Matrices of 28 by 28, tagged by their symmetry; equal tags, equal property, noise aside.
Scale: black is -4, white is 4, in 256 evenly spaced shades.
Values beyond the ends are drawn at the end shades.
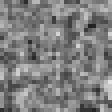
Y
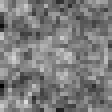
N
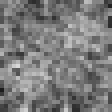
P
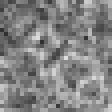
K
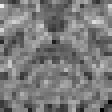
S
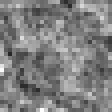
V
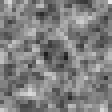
P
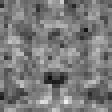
S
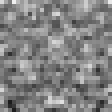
S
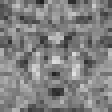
S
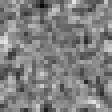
Y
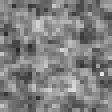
P
